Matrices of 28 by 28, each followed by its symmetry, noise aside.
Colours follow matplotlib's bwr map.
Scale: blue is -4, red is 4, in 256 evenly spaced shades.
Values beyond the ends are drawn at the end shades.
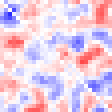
no symmetry.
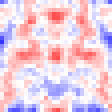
mirrored left to right.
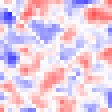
no symmetry.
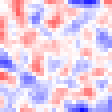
no symmetry.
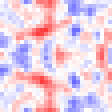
mirrored top to bottom.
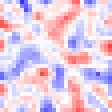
antisymmetric.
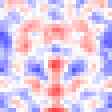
mirrored left to right.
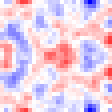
mirrored top to bottom.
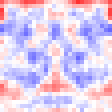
mirrored left to right.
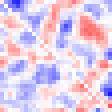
no symmetry.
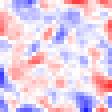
antisymmetric.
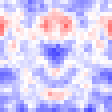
mirrored left to right.
